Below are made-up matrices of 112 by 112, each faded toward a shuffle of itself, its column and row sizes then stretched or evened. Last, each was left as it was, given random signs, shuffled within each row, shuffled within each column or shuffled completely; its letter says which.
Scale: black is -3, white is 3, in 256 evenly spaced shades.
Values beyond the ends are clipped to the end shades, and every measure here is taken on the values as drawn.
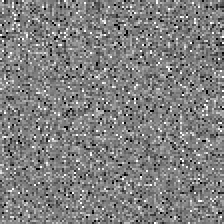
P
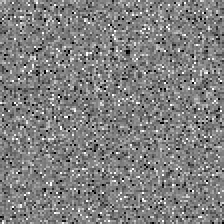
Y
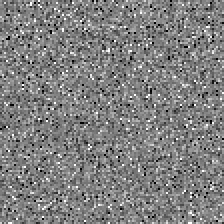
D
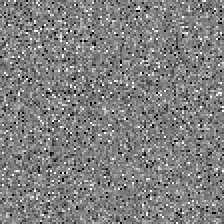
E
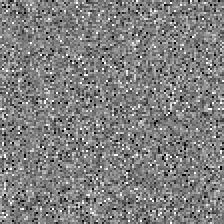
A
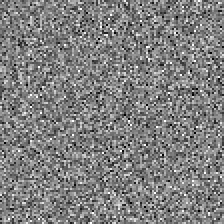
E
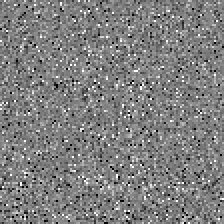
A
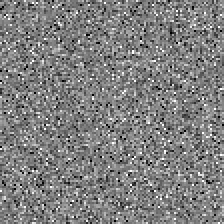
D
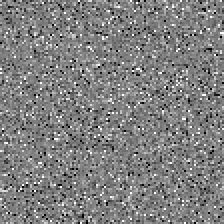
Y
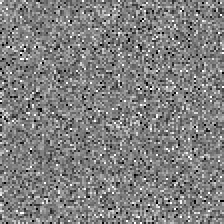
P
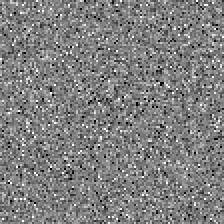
D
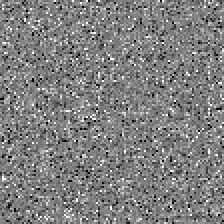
P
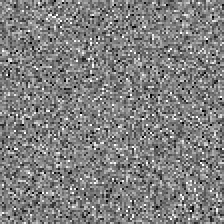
Y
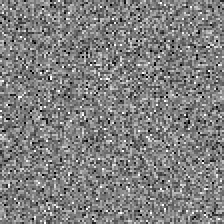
A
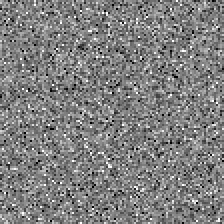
D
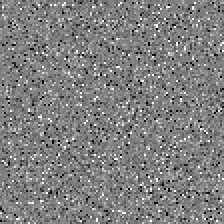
Y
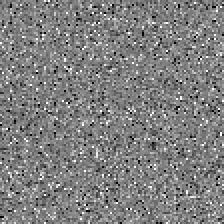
A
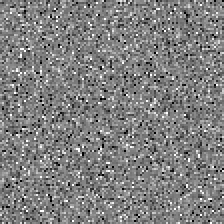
E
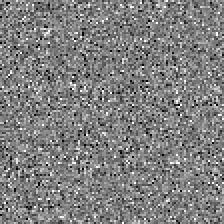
P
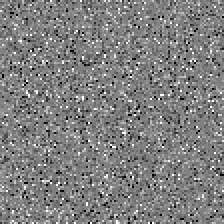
A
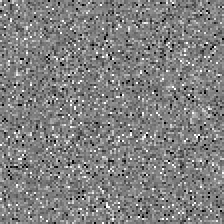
A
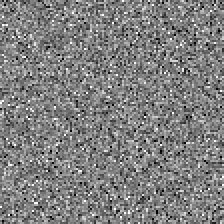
D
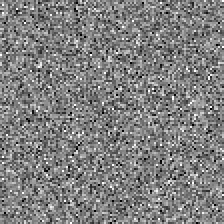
E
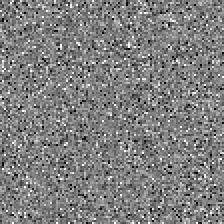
A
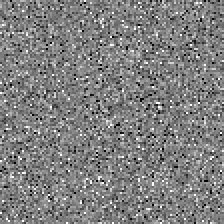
E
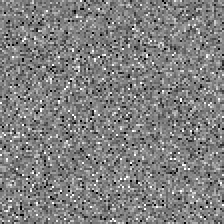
D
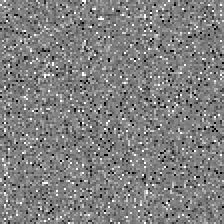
E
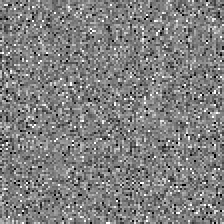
P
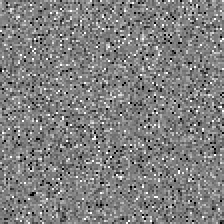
E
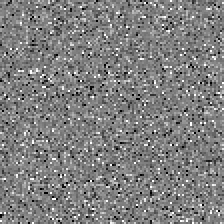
Y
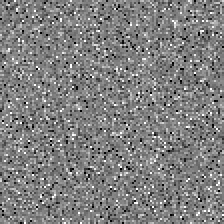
D
